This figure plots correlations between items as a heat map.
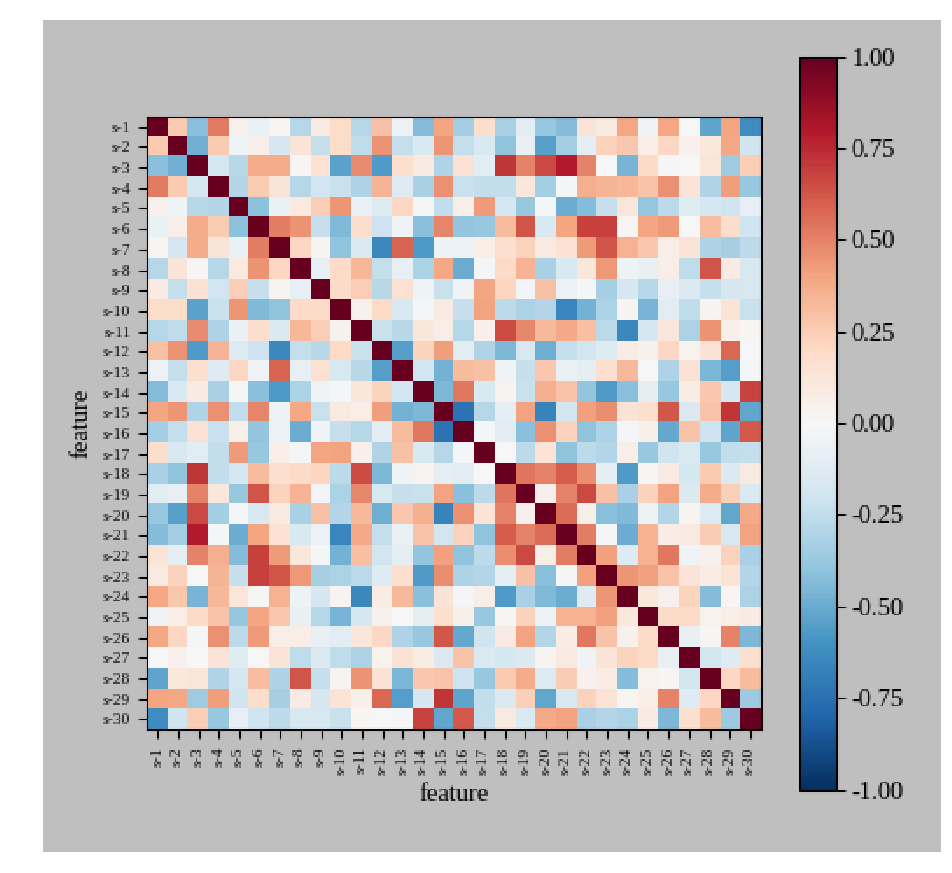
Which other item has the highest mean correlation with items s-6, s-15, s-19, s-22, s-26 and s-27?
s-23
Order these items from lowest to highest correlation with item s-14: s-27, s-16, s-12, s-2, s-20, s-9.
s-2, s-9, s-27, s-12, s-20, s-16
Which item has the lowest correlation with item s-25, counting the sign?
s-10
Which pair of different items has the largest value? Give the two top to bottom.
s-3, s-21
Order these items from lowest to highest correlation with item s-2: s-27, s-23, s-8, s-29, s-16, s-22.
s-16, s-22, s-27, s-8, s-23, s-29
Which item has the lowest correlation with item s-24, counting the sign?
s-11
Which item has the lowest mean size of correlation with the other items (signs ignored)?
s-27
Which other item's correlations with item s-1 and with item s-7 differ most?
s-12
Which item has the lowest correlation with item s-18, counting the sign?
s-24
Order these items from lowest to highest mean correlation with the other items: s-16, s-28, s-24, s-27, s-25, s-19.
s-16, s-24, s-27, s-28, s-25, s-19
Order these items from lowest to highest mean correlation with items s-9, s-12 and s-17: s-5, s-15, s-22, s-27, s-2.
s-22, s-27, s-15, s-2, s-5
